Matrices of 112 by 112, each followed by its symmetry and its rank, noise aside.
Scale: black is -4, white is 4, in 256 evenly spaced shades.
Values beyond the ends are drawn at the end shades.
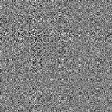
no symmetry, rank seven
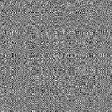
no symmetry, rank seven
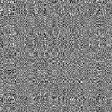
no symmetry, rank seven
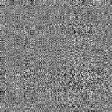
no symmetry, rank seven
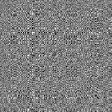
symmetric, rank five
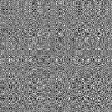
no symmetry, rank five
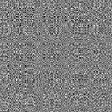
no symmetry, rank seven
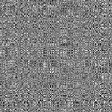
antisymmetric, rank six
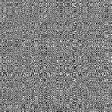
antisymmetric, rank six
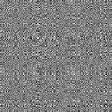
symmetric, rank five
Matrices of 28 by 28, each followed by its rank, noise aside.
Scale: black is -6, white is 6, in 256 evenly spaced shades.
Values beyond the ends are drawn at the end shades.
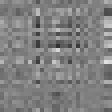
two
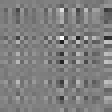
one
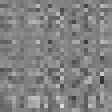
three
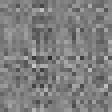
four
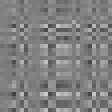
one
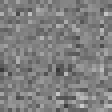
six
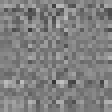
three
